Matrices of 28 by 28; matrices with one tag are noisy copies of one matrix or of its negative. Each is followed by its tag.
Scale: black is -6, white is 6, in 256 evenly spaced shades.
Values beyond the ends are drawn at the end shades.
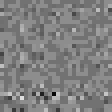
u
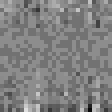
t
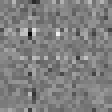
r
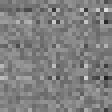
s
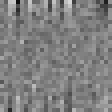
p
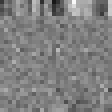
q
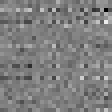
s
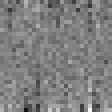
t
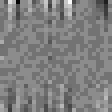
p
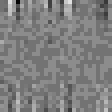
p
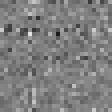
r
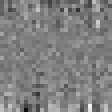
t
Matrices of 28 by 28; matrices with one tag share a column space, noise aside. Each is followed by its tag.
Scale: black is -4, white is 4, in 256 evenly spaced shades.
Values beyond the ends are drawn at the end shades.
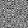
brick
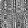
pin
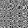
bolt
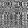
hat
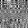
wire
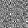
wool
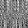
pin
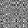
wool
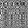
hat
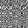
bolt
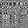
hat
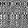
hat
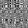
wire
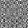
wool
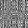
pin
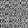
wool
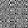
wool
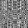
pin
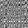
wool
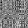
pin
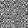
wool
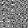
wool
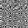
bolt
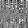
wire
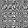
bolt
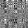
wire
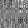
wire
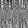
wire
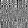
wire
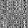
pin
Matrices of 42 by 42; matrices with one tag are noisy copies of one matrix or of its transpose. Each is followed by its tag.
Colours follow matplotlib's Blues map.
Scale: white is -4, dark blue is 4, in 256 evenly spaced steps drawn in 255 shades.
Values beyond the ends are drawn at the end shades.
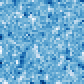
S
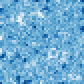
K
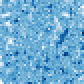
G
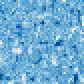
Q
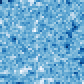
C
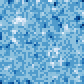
K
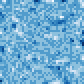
S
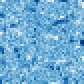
S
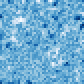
K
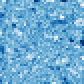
S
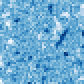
G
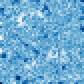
K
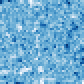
C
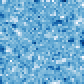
S
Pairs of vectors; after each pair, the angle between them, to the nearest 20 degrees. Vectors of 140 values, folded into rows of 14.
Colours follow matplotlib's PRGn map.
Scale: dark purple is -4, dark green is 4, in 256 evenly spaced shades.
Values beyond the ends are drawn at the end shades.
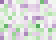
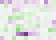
60 degrees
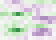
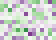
80 degrees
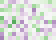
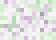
60 degrees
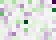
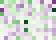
40 degrees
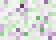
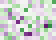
100 degrees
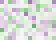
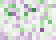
100 degrees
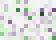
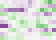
100 degrees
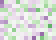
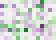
80 degrees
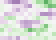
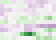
100 degrees
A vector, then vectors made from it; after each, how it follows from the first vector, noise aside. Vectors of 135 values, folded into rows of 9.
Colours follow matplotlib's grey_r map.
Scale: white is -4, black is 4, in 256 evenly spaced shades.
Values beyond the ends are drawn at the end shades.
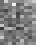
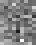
reversed.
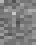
wrapped around, shrunk.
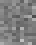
reversed, shrunk.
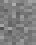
shrunk.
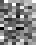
scaled up.
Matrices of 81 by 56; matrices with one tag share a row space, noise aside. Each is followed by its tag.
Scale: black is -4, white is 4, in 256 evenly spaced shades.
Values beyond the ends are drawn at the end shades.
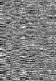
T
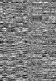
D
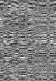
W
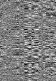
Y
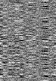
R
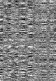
W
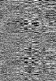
Y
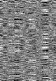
R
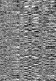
Y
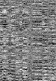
D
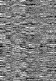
T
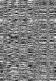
W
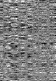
W
